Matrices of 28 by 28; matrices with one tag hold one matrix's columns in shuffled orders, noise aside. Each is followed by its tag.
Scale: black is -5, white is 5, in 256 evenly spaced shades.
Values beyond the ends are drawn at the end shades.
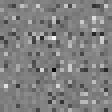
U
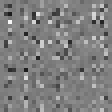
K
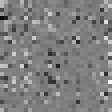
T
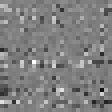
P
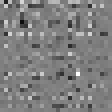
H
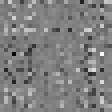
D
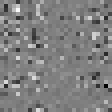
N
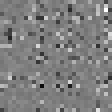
N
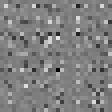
U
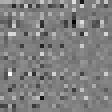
H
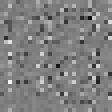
T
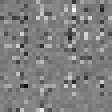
N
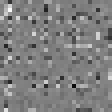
N
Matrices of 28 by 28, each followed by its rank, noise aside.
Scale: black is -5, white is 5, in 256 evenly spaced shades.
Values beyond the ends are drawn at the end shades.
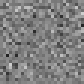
six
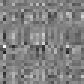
three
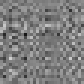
three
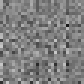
three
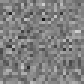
six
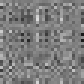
three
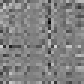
three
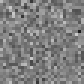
six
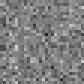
six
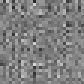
four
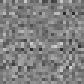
five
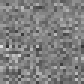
five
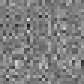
four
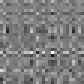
three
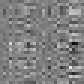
three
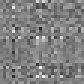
three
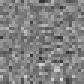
five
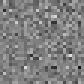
four
